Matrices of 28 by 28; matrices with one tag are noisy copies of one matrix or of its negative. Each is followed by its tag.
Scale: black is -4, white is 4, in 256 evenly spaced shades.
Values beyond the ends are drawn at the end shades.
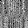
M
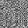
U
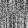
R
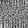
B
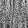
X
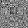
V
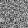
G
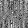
M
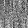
X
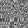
G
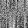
R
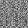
U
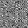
U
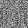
U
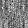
M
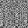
U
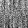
X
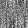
R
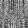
M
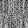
M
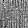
B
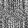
M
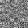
G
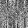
R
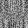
M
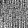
B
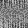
B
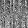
X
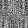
M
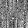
R
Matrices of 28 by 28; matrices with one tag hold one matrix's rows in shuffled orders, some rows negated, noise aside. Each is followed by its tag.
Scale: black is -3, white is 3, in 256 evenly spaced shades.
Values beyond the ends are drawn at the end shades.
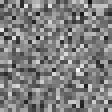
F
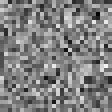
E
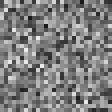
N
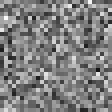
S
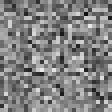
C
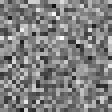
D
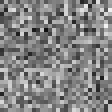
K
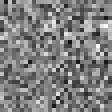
E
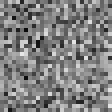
N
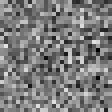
E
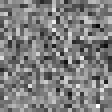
E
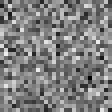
S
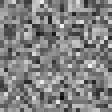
C
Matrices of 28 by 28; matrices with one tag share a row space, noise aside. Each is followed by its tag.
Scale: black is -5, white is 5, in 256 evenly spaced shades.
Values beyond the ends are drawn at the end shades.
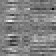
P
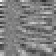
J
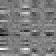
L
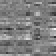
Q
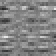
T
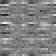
T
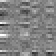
L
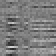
P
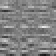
T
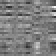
Q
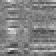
P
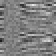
J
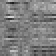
P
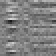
P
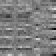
Q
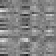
L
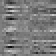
P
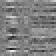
P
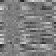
J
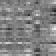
Q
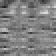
T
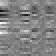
L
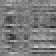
P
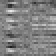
P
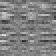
T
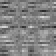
T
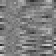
J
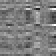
Q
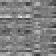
Q
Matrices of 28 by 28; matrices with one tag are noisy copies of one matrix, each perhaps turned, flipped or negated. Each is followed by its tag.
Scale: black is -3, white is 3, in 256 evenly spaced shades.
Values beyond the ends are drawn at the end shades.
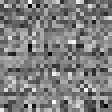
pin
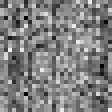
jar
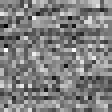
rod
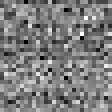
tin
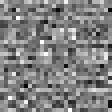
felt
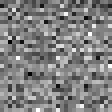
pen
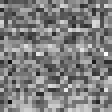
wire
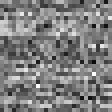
rod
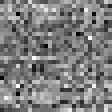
jar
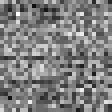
jar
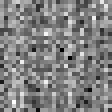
pin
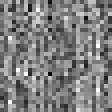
rod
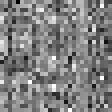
pen
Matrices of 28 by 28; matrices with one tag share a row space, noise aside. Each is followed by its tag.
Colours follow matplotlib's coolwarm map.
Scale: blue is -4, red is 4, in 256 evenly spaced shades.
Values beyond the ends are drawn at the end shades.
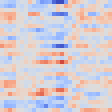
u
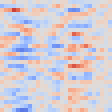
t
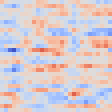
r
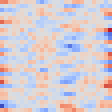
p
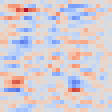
t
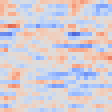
r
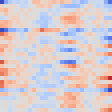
p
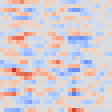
t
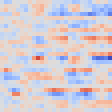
r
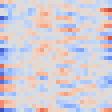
p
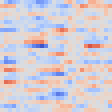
u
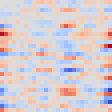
p
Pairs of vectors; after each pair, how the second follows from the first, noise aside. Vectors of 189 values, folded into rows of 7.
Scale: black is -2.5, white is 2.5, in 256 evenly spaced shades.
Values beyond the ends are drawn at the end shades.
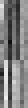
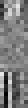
negated, partly zeroed.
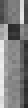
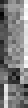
reversed.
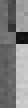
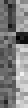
copied.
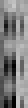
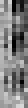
reversed.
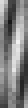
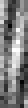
copied.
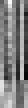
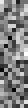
shuffled.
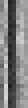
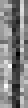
reversed.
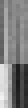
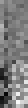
negated, partly zeroed.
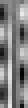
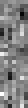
negated, partly zeroed.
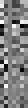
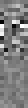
negated, partly zeroed.
